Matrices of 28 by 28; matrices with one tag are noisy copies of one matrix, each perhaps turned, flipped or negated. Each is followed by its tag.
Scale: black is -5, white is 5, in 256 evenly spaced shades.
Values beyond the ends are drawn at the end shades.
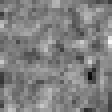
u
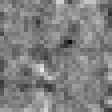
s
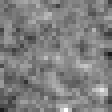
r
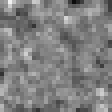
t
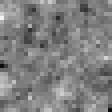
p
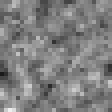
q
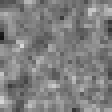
t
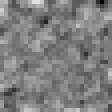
t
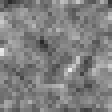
s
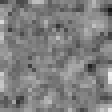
t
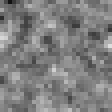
q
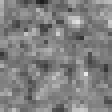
u
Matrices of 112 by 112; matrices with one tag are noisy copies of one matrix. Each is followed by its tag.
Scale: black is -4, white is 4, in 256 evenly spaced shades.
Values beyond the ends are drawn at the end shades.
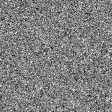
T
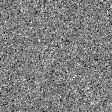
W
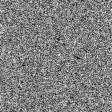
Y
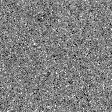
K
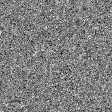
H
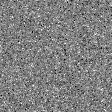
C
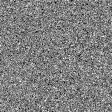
C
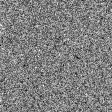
Y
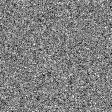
K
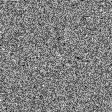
Y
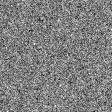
K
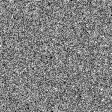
C
